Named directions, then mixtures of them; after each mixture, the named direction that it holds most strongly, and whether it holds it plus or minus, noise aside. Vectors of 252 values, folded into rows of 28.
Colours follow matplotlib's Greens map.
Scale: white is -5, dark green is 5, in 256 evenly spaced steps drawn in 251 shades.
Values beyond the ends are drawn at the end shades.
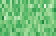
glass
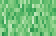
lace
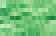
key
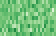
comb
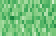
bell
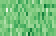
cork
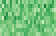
glass, minus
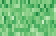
glass, minus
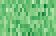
cork, plus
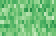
bell, plus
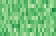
comb, minus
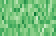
lace, minus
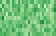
glass, plus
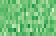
comb, plus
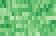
key, minus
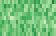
bell, minus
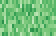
lace, plus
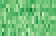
lace, plus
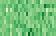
cork, plus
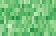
lace, plus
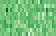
cork, minus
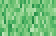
lace, minus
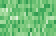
key, minus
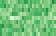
bell, minus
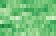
key, minus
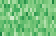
bell, minus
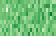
cork, plus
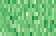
comb, plus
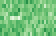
glass, plus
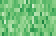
lace, plus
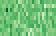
cork, minus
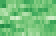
key, minus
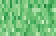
glass, minus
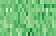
cork, plus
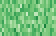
comb, plus
